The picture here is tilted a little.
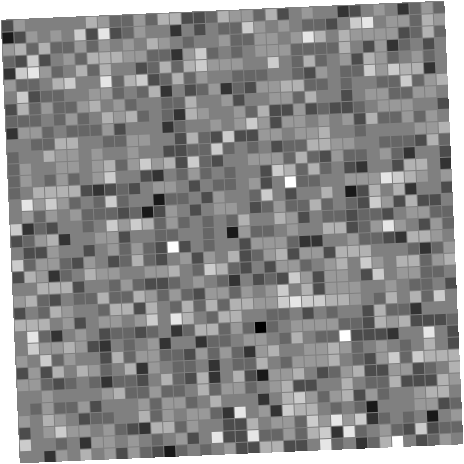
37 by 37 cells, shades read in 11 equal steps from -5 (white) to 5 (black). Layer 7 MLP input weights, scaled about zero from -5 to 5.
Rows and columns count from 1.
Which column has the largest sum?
30
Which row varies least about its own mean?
8
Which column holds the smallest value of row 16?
2
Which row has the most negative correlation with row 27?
20
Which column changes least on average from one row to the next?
5
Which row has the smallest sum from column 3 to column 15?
26
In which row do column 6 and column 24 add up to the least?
15
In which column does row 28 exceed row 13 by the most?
16
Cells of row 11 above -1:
23
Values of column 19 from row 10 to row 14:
0 -3 1 0 1
